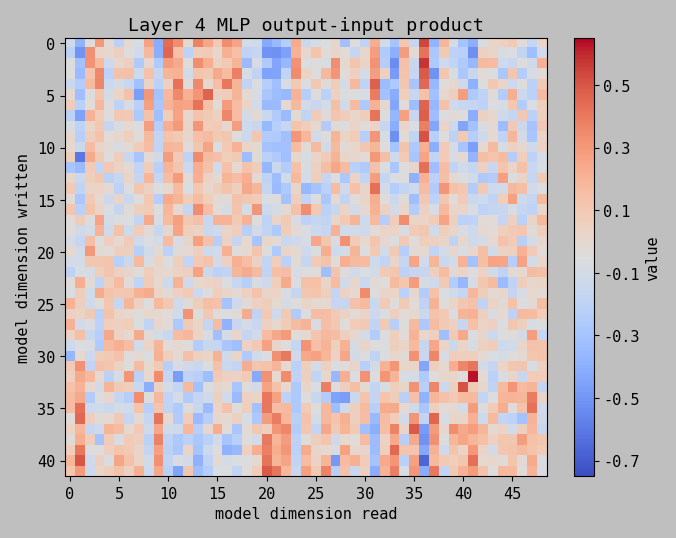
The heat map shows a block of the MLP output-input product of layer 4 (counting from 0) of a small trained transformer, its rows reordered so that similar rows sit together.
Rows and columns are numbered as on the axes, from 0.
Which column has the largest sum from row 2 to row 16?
36
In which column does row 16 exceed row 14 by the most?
24
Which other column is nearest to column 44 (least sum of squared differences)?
46
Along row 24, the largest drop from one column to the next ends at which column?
31
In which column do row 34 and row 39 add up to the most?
20
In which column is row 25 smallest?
16
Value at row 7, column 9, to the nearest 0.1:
-0.3
